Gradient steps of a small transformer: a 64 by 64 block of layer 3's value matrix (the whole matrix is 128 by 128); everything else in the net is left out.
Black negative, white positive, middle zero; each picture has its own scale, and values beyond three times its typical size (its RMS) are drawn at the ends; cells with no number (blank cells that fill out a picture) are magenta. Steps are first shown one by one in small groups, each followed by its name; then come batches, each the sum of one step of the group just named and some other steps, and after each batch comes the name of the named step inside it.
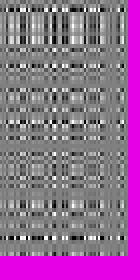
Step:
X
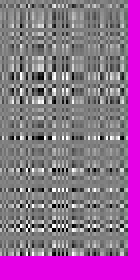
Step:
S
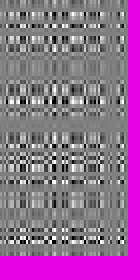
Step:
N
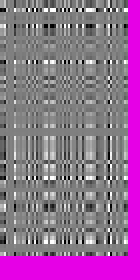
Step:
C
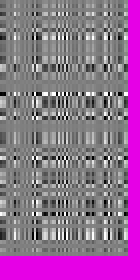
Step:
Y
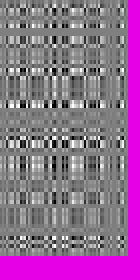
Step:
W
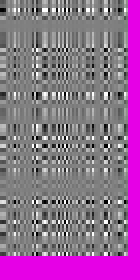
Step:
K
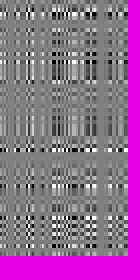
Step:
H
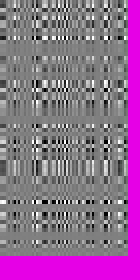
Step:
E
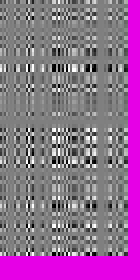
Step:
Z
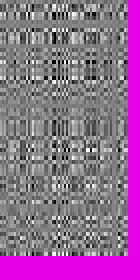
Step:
H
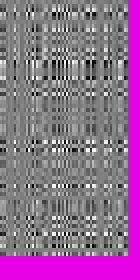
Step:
H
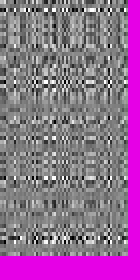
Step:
X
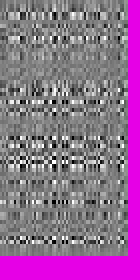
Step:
N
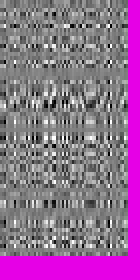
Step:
N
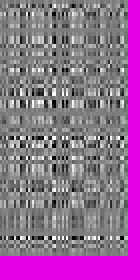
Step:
W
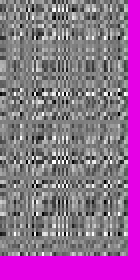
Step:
Y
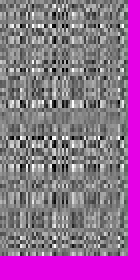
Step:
W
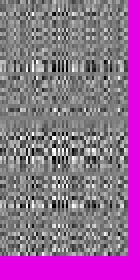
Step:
Z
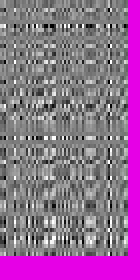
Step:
C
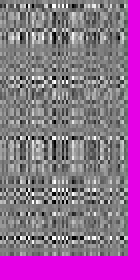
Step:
E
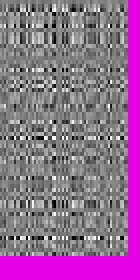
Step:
X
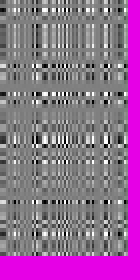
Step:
K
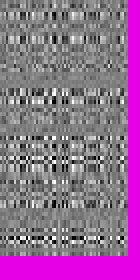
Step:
N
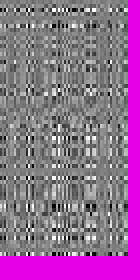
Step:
Z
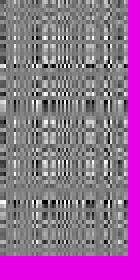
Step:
E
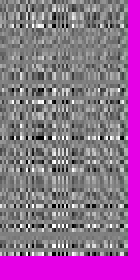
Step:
S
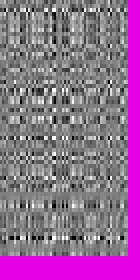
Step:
X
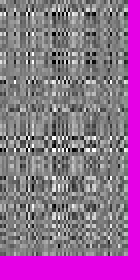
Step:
H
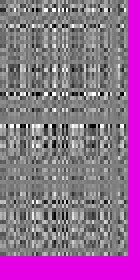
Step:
K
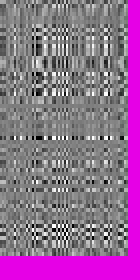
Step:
S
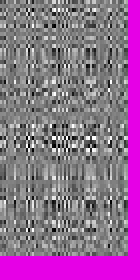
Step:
Z
